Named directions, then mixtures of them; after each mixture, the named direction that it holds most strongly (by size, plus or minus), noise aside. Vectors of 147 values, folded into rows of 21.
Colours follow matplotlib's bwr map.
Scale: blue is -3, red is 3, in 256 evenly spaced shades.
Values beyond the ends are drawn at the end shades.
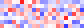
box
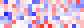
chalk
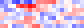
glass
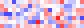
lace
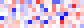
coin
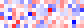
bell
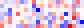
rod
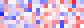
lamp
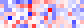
bell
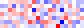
box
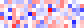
bell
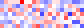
box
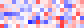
lace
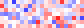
lace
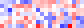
rod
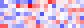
glass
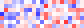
lamp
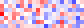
lamp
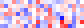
rod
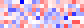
box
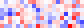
rod
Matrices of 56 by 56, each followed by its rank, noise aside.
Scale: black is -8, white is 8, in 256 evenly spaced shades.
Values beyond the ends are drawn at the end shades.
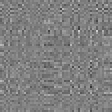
four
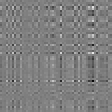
one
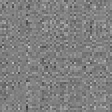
five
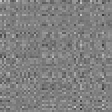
three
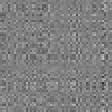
three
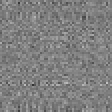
five
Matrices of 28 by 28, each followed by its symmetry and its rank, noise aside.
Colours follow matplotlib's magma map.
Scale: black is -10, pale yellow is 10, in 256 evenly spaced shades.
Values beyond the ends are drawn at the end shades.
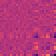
symmetric, rank one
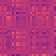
no symmetry, rank two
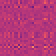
no symmetry, rank one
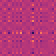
symmetric, rank one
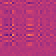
no symmetry, rank one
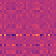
no symmetry, rank one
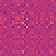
symmetric, rank two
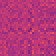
symmetric, rank three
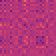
symmetric, rank two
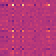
no symmetry, rank one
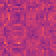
no symmetry, rank three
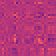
no symmetry, rank two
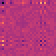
symmetric, rank one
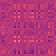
no symmetry, rank one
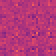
antisymmetric, rank two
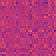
no symmetry, rank three
